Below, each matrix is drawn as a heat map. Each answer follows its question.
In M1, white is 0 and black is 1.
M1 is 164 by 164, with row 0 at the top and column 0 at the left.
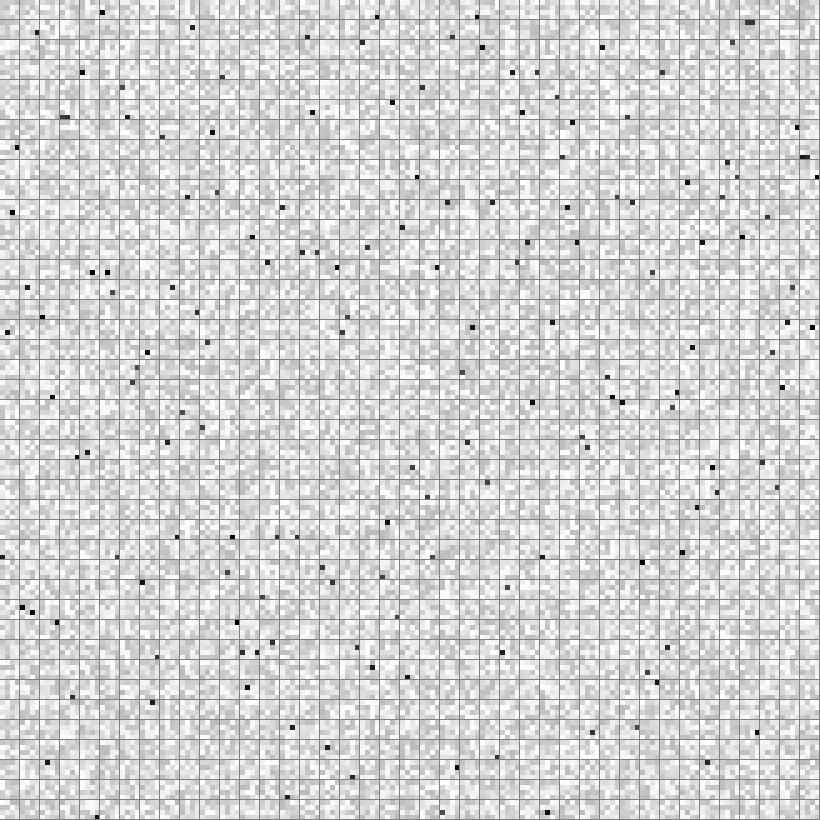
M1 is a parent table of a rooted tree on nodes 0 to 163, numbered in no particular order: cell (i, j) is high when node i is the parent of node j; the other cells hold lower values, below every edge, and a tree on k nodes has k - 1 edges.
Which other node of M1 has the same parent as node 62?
104
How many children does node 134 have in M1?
1
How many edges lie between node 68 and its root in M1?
6
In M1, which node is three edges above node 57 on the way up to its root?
23
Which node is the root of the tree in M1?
119
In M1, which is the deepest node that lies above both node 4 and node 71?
129
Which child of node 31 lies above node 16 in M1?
112
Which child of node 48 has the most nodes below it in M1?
115
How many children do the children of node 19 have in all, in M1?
4
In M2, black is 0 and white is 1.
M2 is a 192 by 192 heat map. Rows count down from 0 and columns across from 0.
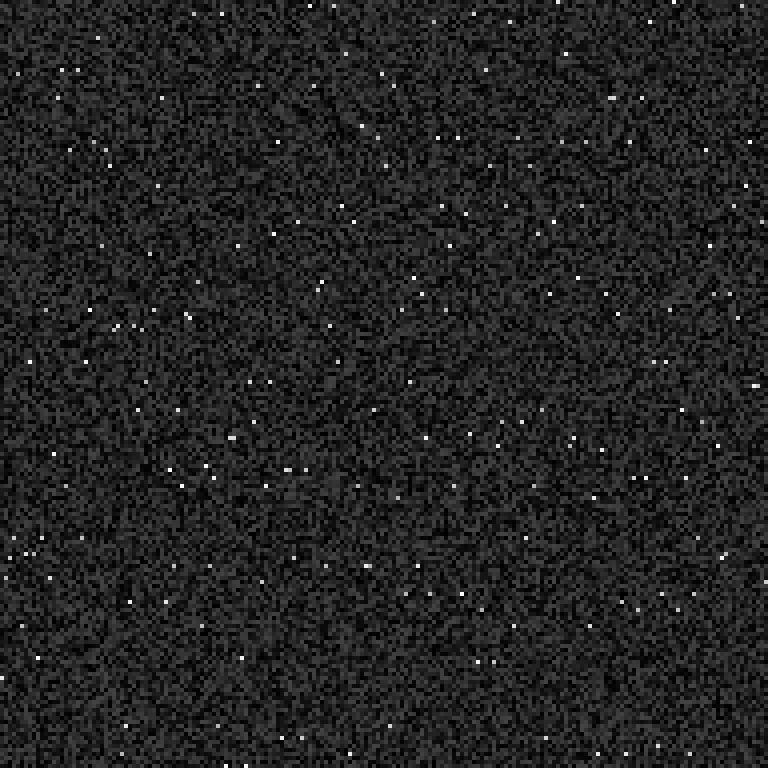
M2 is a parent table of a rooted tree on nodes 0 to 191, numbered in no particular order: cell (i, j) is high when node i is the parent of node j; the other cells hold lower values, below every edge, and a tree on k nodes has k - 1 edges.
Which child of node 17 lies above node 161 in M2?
121
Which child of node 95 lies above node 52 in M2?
102
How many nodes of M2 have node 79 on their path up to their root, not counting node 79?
7
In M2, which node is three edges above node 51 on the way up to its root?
119
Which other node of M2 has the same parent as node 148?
99
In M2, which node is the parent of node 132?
41
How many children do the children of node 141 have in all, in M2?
3
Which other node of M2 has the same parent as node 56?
61
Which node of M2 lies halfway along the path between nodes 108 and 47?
72
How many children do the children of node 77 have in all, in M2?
3
